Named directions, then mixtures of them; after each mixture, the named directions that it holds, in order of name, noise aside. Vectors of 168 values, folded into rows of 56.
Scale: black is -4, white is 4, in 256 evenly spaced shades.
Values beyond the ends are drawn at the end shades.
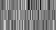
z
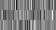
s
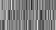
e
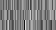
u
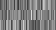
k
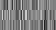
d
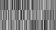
d, k.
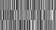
s, u.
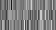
e, u.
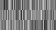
d, k.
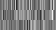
s, u.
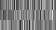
k, s, u.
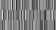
d, e, s.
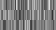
s, z.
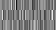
d, e, s.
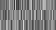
d, k, s.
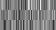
z.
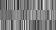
k, u.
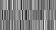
d.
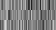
e, z.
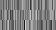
u.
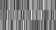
d, k.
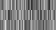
e, s, z.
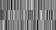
e.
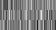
d, e.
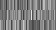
k.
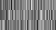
e.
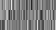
e.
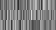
k.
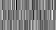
d, e, s.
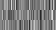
e, s, u.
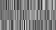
k, u.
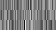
u.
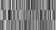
e, s, z.
